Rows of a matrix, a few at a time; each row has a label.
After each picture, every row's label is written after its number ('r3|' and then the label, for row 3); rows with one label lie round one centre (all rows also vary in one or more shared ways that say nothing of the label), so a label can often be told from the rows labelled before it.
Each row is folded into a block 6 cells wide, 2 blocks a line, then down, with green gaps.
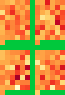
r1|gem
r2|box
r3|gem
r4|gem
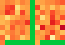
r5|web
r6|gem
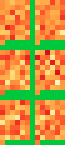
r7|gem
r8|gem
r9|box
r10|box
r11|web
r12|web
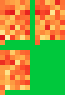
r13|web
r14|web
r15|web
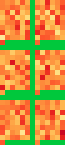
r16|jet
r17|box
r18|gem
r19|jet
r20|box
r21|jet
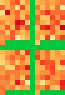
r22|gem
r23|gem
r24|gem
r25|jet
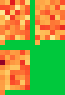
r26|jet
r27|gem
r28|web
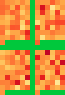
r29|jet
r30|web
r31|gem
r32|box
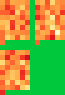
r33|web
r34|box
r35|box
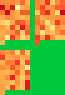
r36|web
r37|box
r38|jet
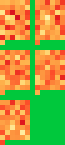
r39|gem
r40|box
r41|gem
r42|gem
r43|box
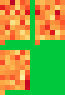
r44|box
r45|web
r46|jet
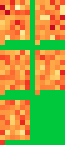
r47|web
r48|gem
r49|jet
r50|jet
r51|box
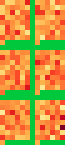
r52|gem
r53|web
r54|jet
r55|web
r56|gem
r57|gem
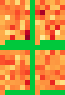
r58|jet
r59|web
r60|web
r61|gem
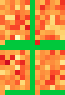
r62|gem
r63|box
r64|web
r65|gem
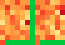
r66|jet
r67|box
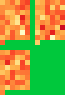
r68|box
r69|gem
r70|web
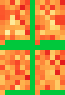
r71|box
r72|box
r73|gem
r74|box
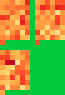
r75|box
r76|box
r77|web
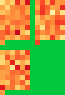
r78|gem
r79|web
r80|gem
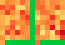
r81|web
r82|jet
